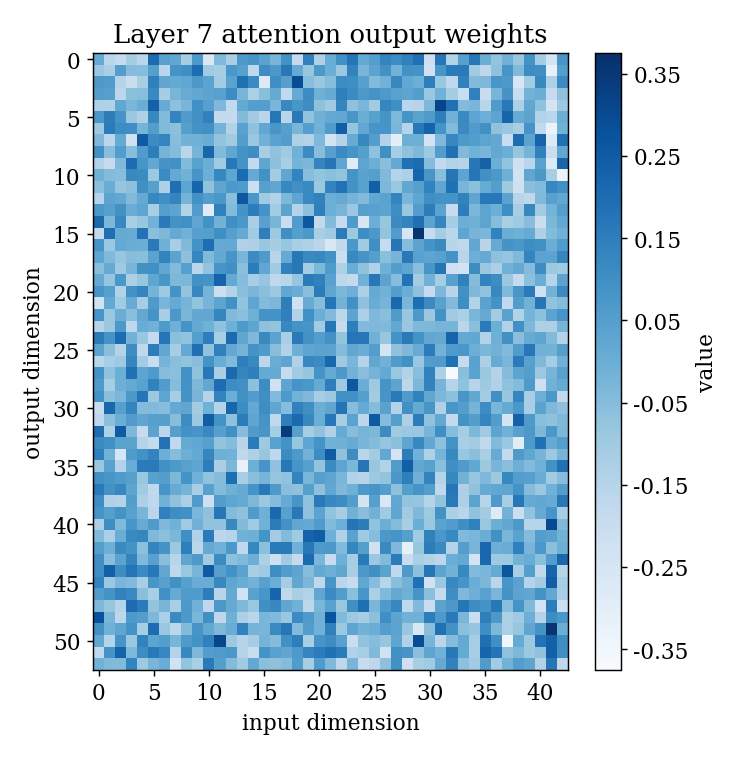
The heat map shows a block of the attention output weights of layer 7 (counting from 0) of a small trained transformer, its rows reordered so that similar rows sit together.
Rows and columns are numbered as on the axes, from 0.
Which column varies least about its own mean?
8
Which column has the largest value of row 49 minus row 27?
32
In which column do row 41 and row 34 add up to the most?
20
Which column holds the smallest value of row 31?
37
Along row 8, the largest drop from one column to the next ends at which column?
41
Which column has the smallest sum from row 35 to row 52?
13
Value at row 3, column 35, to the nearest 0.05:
-0.2
